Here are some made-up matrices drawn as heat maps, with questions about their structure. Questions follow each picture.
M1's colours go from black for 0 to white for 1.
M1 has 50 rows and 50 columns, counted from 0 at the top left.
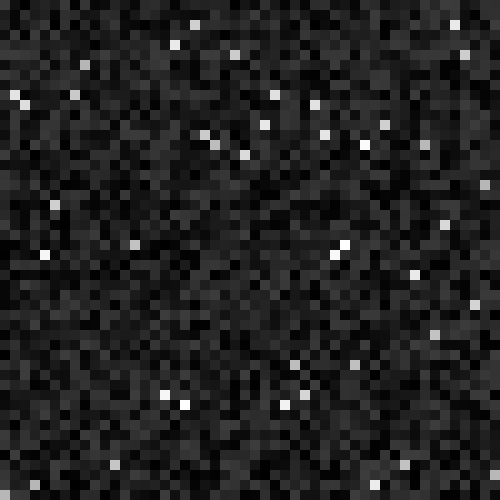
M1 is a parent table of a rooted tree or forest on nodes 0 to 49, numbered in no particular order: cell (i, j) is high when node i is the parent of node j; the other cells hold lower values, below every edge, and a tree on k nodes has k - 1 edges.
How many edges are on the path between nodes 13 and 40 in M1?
4
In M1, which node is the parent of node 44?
22
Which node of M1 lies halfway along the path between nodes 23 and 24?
20
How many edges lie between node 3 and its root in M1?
9
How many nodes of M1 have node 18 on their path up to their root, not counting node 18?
3
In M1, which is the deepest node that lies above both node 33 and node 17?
25
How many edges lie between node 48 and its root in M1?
8
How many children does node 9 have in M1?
3
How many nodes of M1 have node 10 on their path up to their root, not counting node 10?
4
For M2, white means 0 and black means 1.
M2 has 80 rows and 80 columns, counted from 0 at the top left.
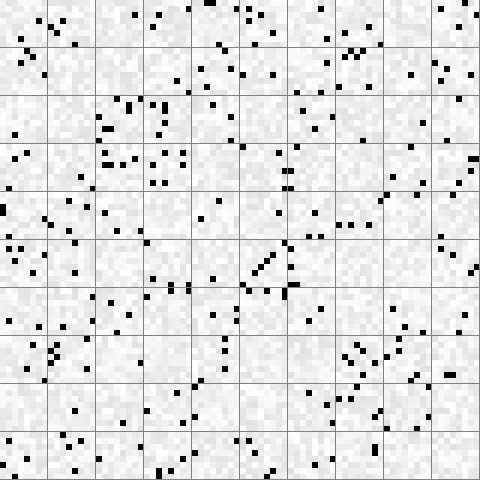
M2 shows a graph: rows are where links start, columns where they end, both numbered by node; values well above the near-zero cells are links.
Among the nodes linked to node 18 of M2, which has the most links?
node 27
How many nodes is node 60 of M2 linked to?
4
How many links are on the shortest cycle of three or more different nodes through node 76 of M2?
4
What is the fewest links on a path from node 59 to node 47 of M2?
6
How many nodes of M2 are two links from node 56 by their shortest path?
4
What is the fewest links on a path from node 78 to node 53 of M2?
5
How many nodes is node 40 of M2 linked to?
3
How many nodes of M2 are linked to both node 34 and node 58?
0
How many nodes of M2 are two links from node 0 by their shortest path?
4
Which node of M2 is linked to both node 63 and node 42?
node 7
